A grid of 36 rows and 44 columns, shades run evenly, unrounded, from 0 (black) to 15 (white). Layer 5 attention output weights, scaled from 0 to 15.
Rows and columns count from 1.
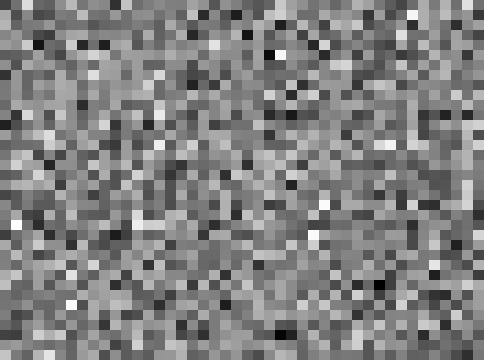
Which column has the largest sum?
13
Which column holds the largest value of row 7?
32
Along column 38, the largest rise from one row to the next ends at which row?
2
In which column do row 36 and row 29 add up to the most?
1
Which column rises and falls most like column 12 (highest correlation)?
3
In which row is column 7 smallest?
25
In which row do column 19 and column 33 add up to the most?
35
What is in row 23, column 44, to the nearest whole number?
5
